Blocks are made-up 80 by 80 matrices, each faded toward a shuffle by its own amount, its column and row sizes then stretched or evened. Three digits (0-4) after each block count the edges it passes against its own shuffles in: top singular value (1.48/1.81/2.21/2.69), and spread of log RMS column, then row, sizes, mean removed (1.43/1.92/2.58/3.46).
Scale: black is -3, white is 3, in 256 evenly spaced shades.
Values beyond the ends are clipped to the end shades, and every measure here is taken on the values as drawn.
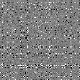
3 2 3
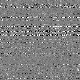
1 0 4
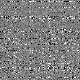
1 2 4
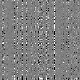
4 4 2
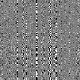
4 4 2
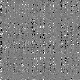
1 3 2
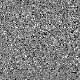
0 1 2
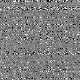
2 2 4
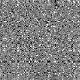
3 1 2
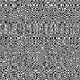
4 1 3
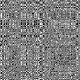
4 3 2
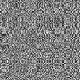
3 2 1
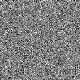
2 0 1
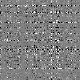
1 3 4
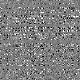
2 2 4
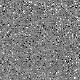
0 2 1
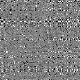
3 2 3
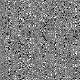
2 3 0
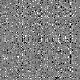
3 3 1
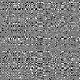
4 2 3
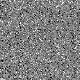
1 1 0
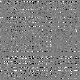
1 2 4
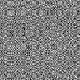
4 0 0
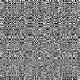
3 1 4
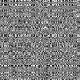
4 1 4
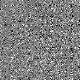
0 3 2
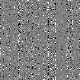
1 4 1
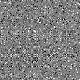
3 0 1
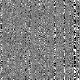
2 4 1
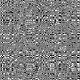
4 2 3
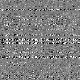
3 1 4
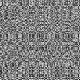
4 2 1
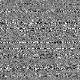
0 0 4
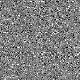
1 0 2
